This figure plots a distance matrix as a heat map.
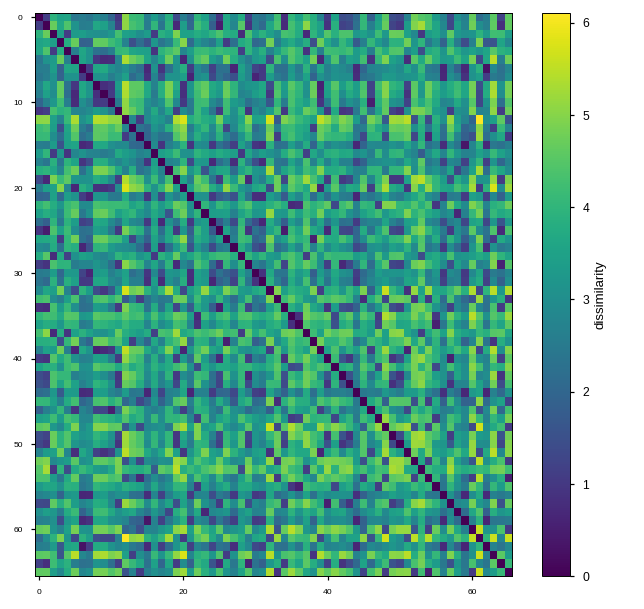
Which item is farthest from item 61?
12
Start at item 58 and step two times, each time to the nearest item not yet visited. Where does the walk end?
18
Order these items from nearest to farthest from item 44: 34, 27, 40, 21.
21, 27, 34, 40
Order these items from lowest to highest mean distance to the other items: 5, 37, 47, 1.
1, 5, 47, 37
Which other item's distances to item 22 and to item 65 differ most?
35
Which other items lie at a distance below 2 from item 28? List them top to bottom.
2, 4, 16, 37, 53
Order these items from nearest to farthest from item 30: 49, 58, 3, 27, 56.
56, 27, 3, 58, 49
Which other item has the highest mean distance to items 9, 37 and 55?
63
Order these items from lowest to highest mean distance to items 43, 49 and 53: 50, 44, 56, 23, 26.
50, 44, 56, 23, 26
